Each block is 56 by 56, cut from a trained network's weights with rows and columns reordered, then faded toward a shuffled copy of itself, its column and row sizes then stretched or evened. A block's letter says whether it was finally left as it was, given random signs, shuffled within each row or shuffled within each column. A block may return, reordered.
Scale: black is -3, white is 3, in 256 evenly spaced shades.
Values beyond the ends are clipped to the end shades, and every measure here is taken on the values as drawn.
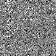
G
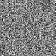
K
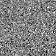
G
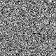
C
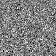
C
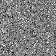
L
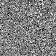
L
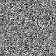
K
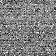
C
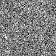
L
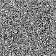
L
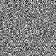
K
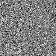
L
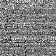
K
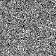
L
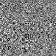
K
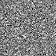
G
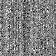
K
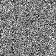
L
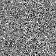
G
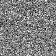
L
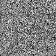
L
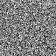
L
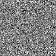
G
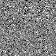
G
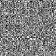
K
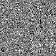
G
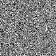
G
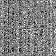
K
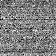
C
